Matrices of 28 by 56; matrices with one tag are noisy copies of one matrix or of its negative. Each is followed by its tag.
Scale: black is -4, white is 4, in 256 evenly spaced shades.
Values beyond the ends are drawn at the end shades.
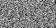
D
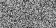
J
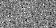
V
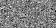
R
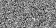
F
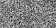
J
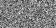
D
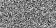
J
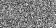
V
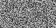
R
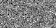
F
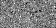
J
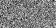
D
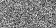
J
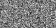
R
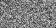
J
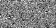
D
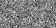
F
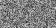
R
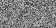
F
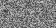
R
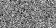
V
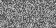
F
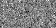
F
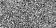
J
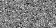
F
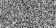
D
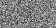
V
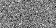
J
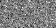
R
